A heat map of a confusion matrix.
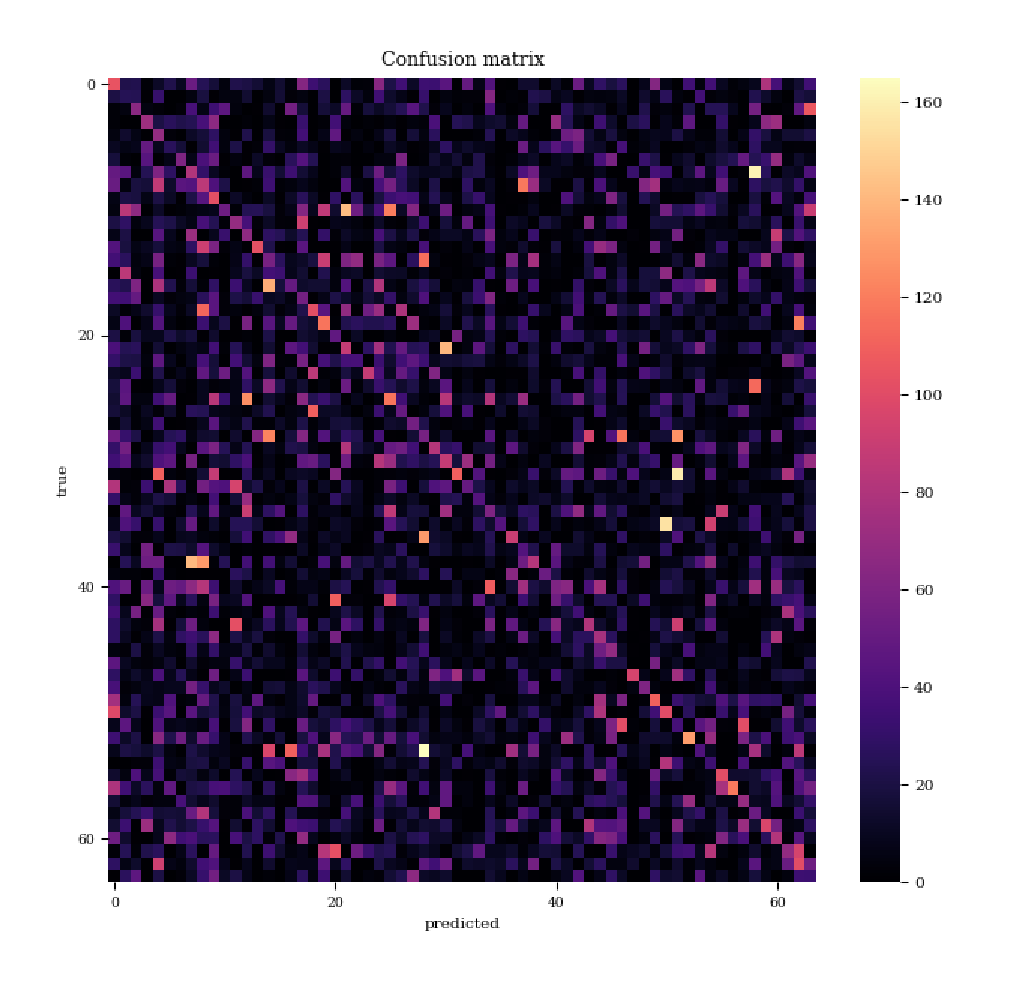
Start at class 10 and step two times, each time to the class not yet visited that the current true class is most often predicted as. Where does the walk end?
30
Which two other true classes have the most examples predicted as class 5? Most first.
32, 60
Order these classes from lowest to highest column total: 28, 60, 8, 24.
60, 28, 24, 8
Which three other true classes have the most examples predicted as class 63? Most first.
2, 10, 30
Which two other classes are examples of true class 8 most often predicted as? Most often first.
37, 4
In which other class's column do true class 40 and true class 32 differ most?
34
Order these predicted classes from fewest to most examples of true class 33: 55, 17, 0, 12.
55, 17, 0, 12
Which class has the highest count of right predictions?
52
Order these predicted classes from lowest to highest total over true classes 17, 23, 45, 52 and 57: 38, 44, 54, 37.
37, 38, 54, 44
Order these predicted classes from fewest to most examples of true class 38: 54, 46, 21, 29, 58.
29, 46, 58, 21, 54
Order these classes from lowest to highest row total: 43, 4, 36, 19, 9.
4, 36, 9, 19, 43
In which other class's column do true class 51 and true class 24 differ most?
58
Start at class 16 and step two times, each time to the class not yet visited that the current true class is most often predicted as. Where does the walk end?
28
